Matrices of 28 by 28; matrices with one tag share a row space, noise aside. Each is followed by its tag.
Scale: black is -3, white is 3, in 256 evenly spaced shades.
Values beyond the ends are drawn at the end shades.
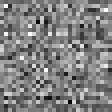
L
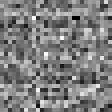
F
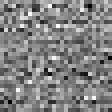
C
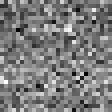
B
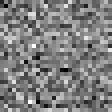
F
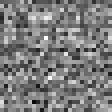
C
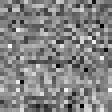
B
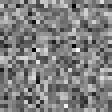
F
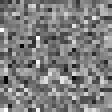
F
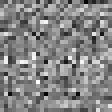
F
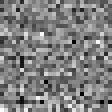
B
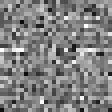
B
